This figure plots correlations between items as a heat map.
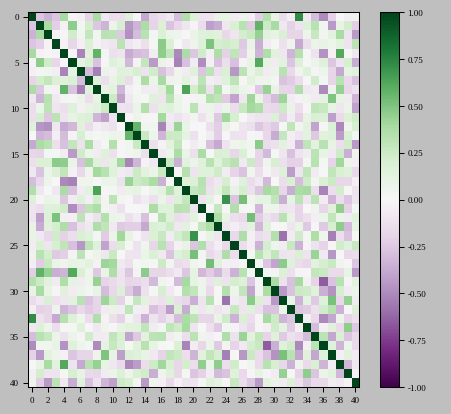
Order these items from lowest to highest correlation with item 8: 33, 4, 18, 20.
18, 20, 33, 4
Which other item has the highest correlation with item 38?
4
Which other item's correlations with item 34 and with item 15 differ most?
39
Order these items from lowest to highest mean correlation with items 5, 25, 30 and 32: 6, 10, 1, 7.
6, 10, 7, 1
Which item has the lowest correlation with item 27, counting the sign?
30
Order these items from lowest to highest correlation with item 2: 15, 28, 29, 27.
15, 29, 27, 28
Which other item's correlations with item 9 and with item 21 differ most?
25
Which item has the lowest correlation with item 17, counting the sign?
32
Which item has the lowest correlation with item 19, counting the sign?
36
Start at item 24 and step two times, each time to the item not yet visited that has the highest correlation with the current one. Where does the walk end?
26
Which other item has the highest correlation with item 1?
28
